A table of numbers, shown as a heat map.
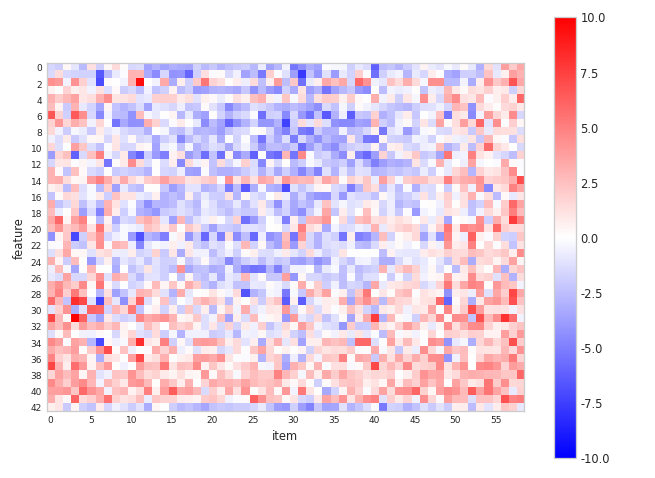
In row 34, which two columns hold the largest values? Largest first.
11, 57
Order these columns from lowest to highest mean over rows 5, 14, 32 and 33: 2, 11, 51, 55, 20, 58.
11, 20, 55, 2, 51, 58
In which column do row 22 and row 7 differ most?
29
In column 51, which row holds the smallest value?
1
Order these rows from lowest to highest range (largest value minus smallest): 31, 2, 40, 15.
40, 15, 31, 2
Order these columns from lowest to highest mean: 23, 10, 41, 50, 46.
23, 41, 10, 46, 50
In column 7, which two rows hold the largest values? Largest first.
35, 41
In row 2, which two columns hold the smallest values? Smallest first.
6, 31
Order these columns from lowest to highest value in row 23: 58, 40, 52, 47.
40, 47, 52, 58
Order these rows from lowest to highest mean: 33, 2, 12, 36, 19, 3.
3, 12, 33, 19, 2, 36
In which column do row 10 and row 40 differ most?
31
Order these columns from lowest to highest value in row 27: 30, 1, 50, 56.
30, 50, 56, 1
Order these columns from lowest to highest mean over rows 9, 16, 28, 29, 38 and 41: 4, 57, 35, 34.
35, 34, 4, 57
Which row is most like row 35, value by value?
4
